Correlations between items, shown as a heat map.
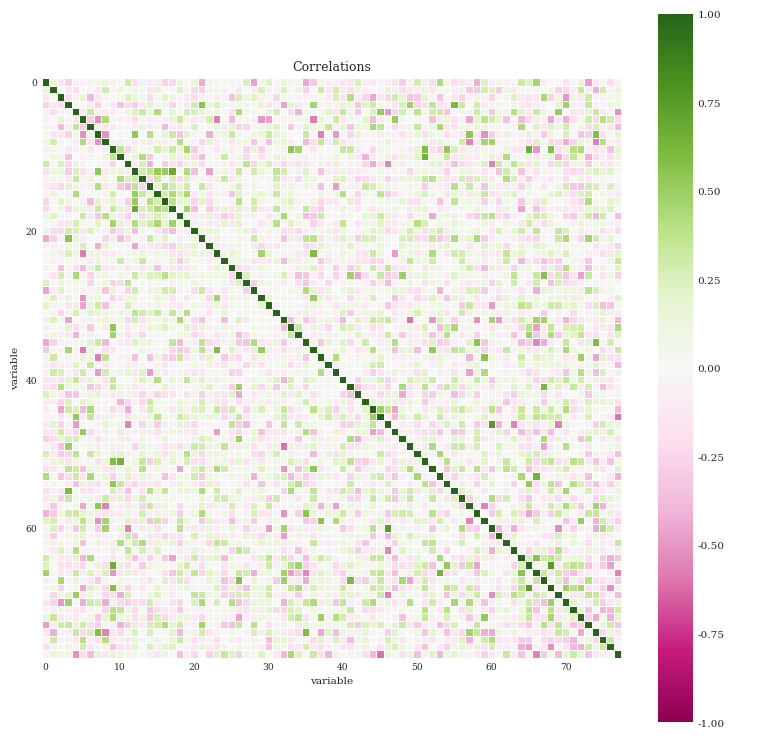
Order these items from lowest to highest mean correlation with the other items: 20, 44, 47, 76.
47, 76, 20, 44
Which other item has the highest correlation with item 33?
9
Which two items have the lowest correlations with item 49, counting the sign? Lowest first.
32, 67
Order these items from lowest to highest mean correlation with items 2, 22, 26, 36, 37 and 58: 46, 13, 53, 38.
46, 53, 38, 13
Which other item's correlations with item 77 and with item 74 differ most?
4
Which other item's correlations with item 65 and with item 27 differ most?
68
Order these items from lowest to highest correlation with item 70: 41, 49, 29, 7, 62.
41, 62, 29, 7, 49
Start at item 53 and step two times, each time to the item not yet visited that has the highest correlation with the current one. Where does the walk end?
64
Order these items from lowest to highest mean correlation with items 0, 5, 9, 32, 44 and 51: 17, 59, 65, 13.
13, 17, 59, 65
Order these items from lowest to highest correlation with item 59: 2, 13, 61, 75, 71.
71, 2, 61, 13, 75
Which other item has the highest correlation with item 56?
60
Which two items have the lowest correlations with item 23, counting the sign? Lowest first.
5, 47
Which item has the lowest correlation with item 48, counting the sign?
42
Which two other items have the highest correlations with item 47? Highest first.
5, 35
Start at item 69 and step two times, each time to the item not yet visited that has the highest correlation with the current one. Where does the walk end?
45
